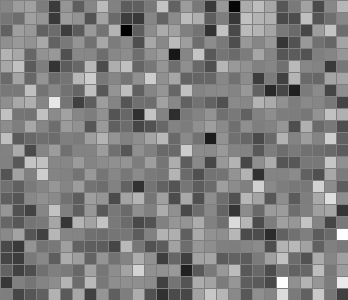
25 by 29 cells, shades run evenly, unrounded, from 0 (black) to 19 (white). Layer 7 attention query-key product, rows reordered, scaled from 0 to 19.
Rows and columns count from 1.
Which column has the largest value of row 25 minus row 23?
24
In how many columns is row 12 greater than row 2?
15
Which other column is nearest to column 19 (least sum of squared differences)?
10
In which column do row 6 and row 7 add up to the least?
5
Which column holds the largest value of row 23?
12
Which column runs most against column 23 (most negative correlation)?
11
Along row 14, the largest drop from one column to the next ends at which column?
21
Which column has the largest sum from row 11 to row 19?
28
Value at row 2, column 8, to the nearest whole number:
6
